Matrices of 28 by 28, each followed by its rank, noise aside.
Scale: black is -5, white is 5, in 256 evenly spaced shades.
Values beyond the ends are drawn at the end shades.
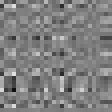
two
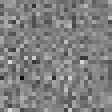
six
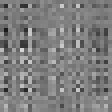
two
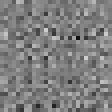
four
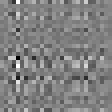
two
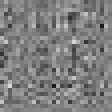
four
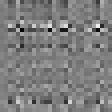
two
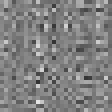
four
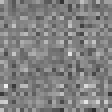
four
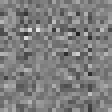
four
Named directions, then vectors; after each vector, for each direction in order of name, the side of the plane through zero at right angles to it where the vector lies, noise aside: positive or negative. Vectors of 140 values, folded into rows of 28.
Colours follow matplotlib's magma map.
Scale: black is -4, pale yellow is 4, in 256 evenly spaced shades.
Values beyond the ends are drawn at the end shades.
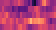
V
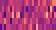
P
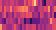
negative, negative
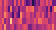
negative, positive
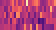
positive, negative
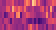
positive, negative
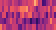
negative, negative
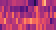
positive, positive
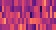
positive, positive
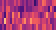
positive, positive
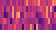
positive, negative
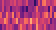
positive, positive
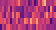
positive, positive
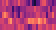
negative, positive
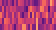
positive, positive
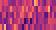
negative, negative
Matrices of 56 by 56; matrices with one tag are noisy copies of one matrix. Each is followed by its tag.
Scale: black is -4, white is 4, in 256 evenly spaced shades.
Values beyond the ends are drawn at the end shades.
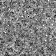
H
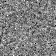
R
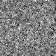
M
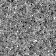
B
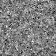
M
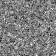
R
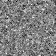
M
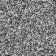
M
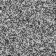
M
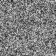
B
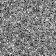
H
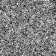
M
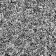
H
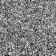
H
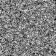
M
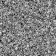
R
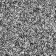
H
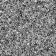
M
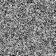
B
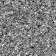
R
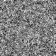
M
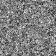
M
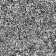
B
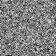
M
